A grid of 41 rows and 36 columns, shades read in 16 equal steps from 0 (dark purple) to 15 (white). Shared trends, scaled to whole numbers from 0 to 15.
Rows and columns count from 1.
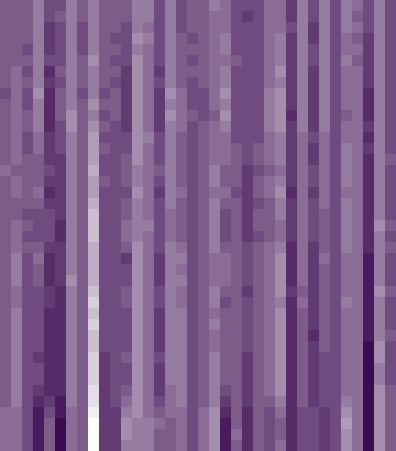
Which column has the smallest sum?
34
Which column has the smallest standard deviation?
31
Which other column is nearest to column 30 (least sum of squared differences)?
28
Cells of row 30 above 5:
13
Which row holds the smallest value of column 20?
11
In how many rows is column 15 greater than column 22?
1
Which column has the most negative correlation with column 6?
9
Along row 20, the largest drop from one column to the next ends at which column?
10
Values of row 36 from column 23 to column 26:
3 5 6 8
